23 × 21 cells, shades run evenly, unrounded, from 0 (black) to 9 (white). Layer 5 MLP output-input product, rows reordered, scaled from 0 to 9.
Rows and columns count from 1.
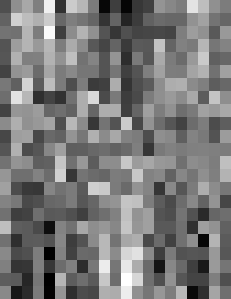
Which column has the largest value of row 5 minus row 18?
5
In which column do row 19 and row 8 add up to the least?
19
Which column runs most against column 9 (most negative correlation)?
4
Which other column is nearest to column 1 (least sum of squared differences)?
14
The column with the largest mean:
12
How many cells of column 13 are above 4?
14
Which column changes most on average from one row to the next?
9
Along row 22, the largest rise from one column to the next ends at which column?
6
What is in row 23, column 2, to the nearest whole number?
1
